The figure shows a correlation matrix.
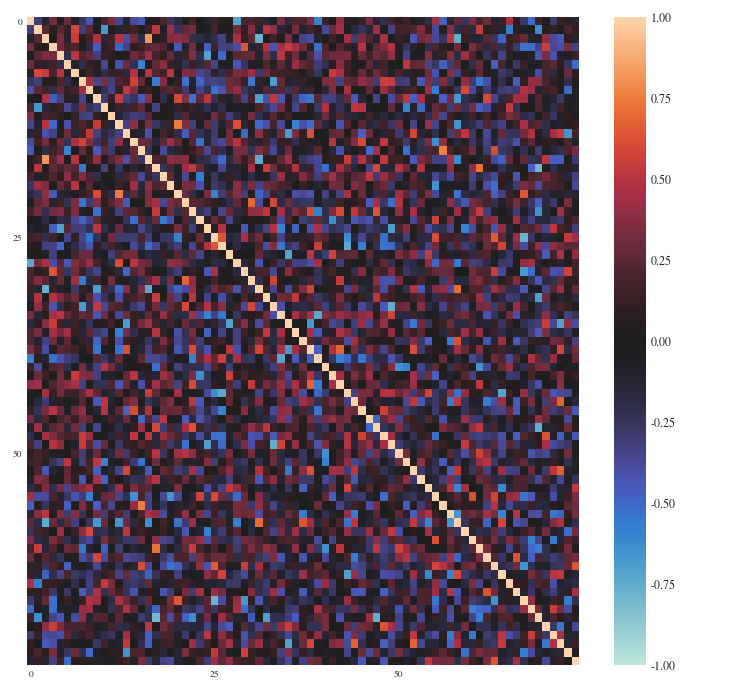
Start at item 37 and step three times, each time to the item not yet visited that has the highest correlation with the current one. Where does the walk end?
38
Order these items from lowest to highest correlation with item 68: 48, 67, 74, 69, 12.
74, 48, 12, 69, 67
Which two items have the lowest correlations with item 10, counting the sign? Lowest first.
1, 51
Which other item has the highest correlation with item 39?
26
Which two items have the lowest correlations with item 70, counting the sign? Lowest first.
72, 27
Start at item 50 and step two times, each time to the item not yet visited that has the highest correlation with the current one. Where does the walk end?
17
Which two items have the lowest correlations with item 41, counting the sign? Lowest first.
23, 55
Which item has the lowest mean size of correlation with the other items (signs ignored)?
11
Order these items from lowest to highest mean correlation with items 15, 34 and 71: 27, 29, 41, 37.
29, 27, 41, 37
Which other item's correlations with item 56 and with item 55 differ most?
14
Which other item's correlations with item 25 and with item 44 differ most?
63
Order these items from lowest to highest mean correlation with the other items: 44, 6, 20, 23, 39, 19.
39, 23, 20, 44, 19, 6
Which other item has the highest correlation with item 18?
46
